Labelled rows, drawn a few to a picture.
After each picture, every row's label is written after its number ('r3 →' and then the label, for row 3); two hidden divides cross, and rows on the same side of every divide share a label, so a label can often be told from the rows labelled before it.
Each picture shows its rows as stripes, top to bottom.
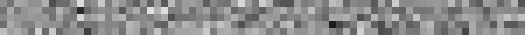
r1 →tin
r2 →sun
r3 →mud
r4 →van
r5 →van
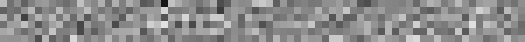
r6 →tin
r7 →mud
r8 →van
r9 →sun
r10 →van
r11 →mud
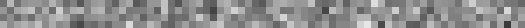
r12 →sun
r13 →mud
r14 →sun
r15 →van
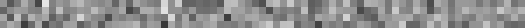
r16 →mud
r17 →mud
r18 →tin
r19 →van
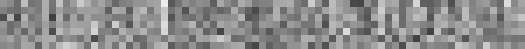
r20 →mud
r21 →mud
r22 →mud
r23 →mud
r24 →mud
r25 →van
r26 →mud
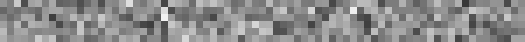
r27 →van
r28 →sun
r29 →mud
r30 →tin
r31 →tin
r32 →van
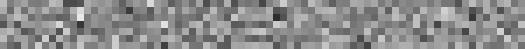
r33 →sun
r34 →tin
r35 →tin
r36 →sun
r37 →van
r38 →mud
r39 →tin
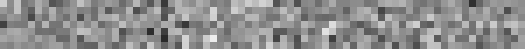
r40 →tin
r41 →van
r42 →van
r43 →mud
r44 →tin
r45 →van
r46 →van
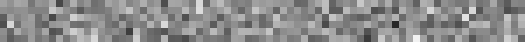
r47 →van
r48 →van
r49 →mud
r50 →sun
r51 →tin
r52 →mud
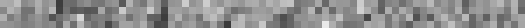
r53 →van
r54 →van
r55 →tin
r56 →tin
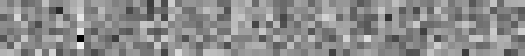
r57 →tin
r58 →tin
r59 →tin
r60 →mud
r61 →tin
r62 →sun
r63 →tin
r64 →van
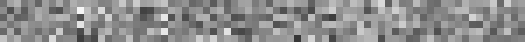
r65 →mud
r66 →tin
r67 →sun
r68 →tin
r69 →sun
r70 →van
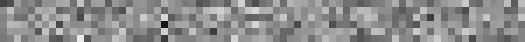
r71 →mud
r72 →van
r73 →sun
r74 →van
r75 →mud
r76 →tin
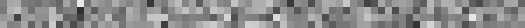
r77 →tin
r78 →van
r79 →sun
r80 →van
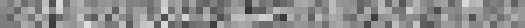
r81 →mud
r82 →mud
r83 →tin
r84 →mud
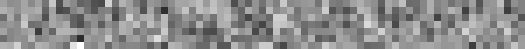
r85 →van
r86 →van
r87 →sun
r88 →sun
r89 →mud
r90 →sun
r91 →tin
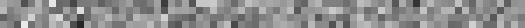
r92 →van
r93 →tin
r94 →sun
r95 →sun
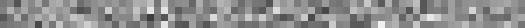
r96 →sun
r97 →sun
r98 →tin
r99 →mud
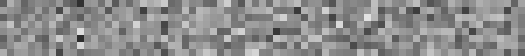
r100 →sun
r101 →van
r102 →sun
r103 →van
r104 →tin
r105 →sun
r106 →tin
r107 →van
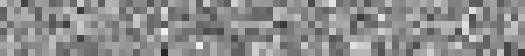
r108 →tin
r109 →sun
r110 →mud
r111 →tin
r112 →mud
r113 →sun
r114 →van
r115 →van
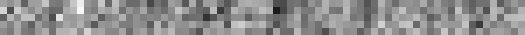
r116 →tin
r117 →tin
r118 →mud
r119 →tin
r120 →mud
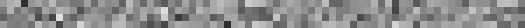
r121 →van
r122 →sun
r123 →mud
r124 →tin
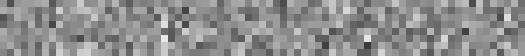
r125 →tin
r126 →mud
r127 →mud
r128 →mud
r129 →van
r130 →sun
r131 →mud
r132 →mud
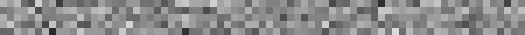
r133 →van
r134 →mud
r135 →tin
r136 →van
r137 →mud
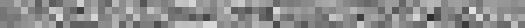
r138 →tin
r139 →sun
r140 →mud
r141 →van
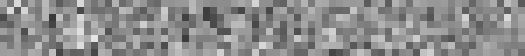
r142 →tin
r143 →sun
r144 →mud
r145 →mud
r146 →tin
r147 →mud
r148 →tin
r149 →van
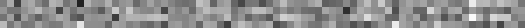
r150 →sun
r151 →van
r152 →sun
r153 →tin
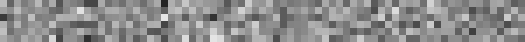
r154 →van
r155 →tin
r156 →mud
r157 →van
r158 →tin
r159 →van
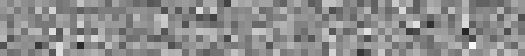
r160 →tin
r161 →van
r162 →mud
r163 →mud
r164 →van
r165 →tin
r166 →sun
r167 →mud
